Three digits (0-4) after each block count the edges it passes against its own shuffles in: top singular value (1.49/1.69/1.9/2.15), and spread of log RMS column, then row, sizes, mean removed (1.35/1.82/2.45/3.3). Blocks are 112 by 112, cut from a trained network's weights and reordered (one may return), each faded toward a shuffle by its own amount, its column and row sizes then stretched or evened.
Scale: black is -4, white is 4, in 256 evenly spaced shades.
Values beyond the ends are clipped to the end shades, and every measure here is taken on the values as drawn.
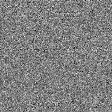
1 0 1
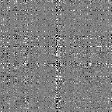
3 4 4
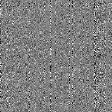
3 4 2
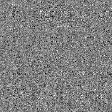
0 1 3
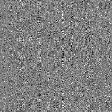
4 3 0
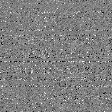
1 1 3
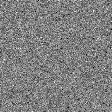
1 0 1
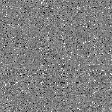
2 2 2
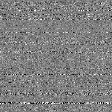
1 0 4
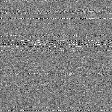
2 0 4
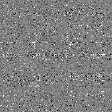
2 2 3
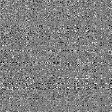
0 3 4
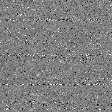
1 1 3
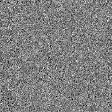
0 2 1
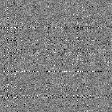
4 3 3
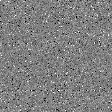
0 1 1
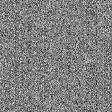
1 2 0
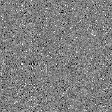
2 2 0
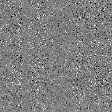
0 3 1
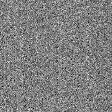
0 2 0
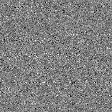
0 0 3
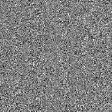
0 3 1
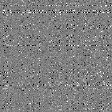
3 3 3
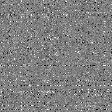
3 2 3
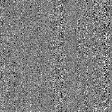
1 4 0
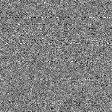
1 0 3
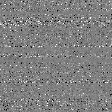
0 1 4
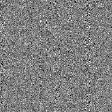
0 3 0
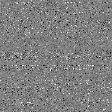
0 1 3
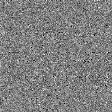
1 1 2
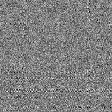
4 1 2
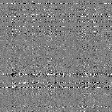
3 3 4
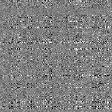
4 3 4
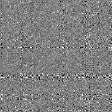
4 3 3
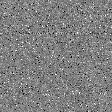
0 0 1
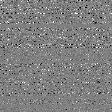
0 0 4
